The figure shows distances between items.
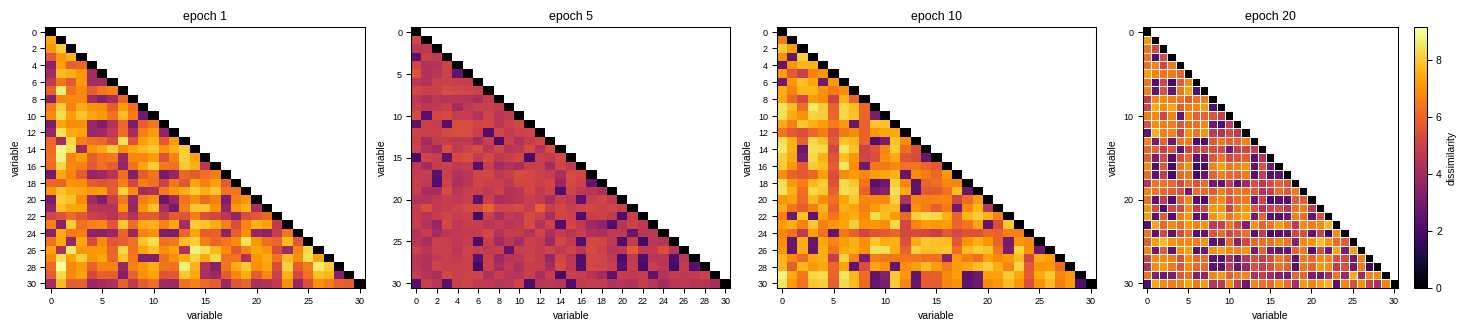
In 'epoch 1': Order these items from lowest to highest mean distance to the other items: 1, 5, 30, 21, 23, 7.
30, 5, 21, 7, 23, 1
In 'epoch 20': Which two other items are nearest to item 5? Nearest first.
19, 14
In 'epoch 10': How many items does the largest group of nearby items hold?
7
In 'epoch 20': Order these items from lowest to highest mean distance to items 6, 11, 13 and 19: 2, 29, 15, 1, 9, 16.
15, 16, 1, 29, 9, 2
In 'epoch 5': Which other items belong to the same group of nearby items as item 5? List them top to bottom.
4
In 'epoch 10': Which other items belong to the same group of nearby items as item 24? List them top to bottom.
5
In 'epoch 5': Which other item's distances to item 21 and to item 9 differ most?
26
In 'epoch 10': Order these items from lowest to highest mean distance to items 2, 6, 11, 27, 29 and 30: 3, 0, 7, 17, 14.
14, 7, 17, 0, 3
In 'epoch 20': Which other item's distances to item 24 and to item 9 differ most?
22
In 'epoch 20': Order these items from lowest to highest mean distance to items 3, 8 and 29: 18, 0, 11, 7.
7, 18, 11, 0
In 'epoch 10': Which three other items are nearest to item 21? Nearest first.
12, 17, 20
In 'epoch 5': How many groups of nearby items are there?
10
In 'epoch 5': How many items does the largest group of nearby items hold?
7
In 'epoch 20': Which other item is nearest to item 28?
27
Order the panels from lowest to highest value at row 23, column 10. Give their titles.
epoch 5, epoch 20, epoch 10, epoch 1
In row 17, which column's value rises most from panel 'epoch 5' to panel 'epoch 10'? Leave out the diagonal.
18
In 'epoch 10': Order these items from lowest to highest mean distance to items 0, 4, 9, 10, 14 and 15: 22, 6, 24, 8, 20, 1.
24, 8, 6, 20, 1, 22
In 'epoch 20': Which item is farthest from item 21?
25
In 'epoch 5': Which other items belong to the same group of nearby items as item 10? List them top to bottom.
1
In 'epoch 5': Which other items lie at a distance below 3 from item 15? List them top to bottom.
0, 3, 11, 30
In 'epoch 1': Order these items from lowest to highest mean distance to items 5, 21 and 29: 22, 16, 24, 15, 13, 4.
24, 4, 22, 16, 15, 13
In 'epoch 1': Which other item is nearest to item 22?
18
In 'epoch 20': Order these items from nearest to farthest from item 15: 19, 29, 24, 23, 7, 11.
24, 7, 29, 19, 11, 23
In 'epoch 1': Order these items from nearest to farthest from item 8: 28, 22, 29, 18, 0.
0, 22, 18, 29, 28
